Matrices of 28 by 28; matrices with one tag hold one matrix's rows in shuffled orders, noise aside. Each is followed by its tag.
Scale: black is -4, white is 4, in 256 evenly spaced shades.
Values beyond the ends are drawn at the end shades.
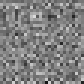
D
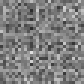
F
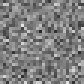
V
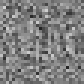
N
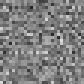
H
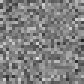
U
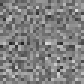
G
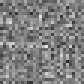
H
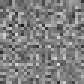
G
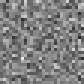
V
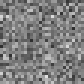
H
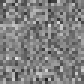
D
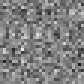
V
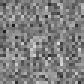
D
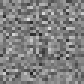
N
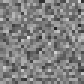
V
